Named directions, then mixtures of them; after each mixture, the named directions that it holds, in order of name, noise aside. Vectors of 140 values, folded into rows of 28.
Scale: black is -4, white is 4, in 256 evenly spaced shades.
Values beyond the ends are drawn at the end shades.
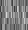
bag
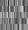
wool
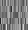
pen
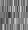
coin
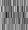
bag.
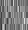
bag, coin.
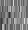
bag, coin.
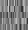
wool.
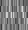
bag, wool.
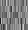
pen.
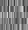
wool.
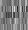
bag, coin.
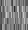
bag.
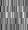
bag, wool.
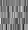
pen, wool.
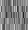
bag.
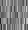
bag, pen.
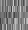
coin, pen.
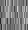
bag, pen.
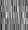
bag.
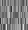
pen.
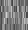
bag.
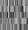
wool.
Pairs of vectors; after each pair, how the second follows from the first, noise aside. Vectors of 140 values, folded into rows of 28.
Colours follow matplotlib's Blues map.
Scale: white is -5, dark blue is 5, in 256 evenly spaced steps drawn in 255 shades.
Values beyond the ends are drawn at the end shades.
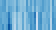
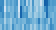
reversed.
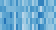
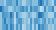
copied.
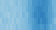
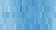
wrapped around, negated, shrunk.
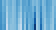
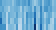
copied.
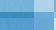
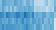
copied.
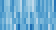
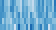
copied.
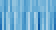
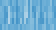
wrapped around, negated, shrunk.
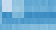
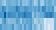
reversed.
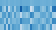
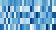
negated, scaled up.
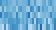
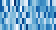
reversed, scaled up.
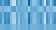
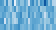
sign-scrambled.
